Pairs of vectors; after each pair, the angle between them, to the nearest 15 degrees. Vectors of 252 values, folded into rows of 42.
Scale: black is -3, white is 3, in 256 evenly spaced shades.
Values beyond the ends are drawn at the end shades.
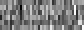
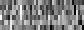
165 degrees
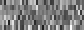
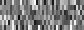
30 degrees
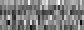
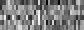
120 degrees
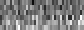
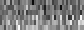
15 degrees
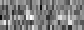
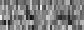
165 degrees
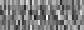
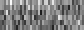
45 degrees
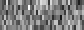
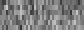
60 degrees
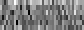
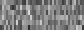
135 degrees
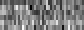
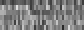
30 degrees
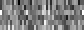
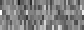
30 degrees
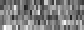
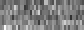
15 degrees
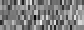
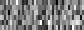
75 degrees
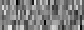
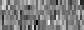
90 degrees
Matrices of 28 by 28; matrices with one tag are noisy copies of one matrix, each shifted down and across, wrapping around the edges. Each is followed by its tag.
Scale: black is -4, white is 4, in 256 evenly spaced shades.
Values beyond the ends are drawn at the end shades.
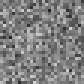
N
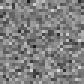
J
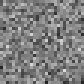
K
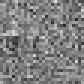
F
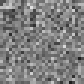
F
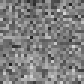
F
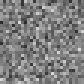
K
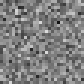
J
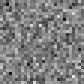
K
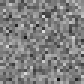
K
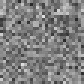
F
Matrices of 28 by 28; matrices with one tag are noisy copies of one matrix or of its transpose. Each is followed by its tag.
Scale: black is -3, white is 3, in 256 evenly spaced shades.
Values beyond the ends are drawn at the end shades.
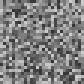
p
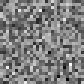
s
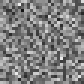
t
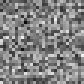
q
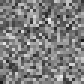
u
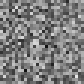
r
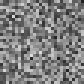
u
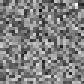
u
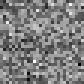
q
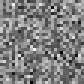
p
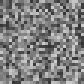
q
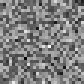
u
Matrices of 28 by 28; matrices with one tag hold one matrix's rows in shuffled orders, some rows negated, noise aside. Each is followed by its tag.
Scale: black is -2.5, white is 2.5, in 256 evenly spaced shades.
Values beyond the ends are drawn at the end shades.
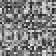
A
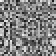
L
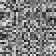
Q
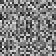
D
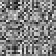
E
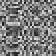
E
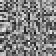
Q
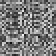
E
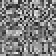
E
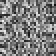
Q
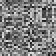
A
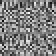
D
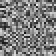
Q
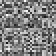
A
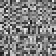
L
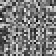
Q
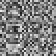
E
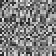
D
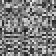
A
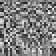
L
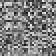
A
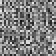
D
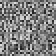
D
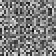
D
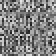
D
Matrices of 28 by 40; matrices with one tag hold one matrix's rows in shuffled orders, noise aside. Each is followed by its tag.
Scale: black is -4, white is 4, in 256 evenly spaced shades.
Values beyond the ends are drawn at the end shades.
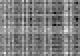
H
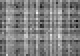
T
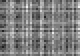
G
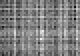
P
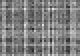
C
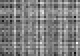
P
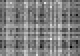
T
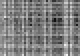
H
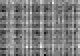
G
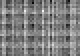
C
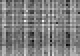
C
